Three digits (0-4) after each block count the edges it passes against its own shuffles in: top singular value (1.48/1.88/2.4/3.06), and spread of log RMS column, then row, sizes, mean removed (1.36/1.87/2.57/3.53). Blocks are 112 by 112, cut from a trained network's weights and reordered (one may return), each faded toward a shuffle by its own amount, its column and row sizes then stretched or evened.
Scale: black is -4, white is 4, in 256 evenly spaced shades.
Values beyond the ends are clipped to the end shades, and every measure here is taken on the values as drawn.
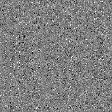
1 2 1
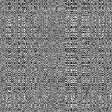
4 4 1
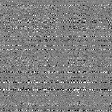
3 2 4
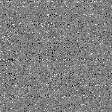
0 1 3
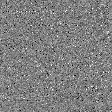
0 0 1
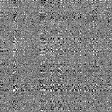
3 3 3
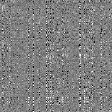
3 4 2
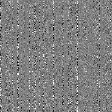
1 4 1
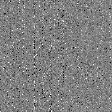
0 3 0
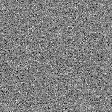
1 0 0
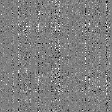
0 4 2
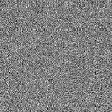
3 1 1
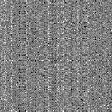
3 2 2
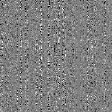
1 4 0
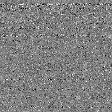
0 0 3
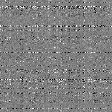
2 2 4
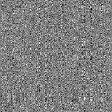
2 3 0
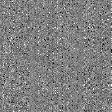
1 3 1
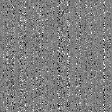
0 4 1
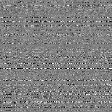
3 0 4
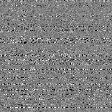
2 1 4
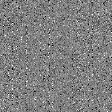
0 3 0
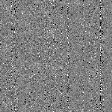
1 3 0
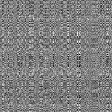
4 4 0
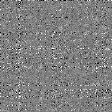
0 3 3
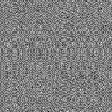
4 0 0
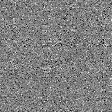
1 1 2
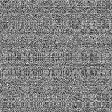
3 0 0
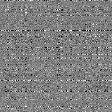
3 2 4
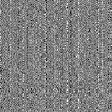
3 3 0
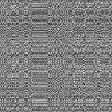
4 2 3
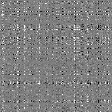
3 3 4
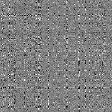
3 4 2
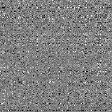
2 3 3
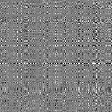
4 4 4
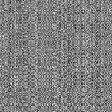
4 1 2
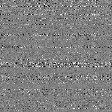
0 1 4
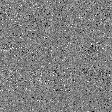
0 0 2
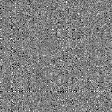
2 3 2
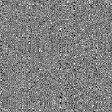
2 2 1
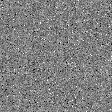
0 1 0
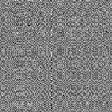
4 1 2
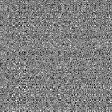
3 2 2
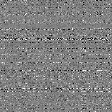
2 2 4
